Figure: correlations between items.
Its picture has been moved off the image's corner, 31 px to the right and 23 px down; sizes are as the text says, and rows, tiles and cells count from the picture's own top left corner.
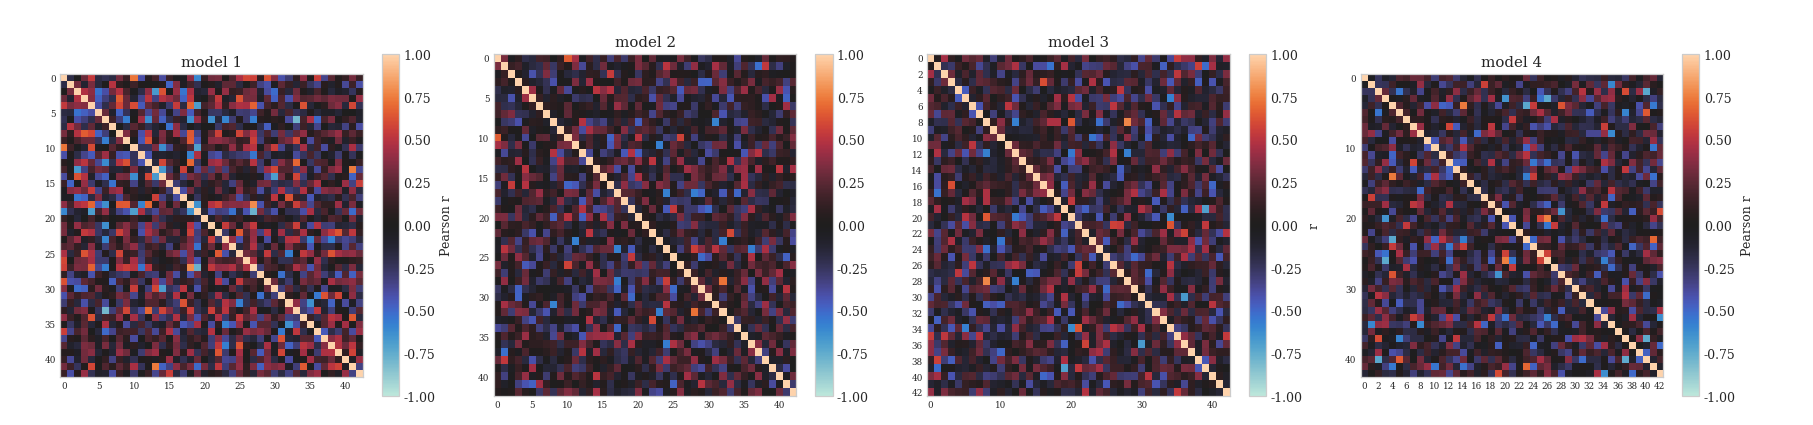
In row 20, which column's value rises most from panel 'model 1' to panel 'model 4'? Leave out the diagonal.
26
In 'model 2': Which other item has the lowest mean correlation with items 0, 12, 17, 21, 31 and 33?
34
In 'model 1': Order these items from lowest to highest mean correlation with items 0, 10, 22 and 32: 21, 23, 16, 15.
15, 16, 23, 21
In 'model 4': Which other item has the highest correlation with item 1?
17
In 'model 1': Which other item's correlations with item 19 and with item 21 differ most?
27
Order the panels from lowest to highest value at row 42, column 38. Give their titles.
model 4, model 3, model 2, model 1
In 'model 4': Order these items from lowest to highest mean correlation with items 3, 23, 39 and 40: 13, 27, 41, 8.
13, 27, 8, 41
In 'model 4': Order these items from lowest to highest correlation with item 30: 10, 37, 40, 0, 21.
40, 0, 10, 21, 37
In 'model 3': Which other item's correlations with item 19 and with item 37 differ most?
39
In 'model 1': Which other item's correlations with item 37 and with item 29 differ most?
0
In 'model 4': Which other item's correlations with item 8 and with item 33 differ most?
35
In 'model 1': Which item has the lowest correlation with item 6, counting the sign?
33
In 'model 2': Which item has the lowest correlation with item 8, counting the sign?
31
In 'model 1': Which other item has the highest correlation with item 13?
41
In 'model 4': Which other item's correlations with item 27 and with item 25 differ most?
21
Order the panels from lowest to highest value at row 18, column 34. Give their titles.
model 3, model 2, model 1, model 4
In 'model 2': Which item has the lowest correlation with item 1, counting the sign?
37
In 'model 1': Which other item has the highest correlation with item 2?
14
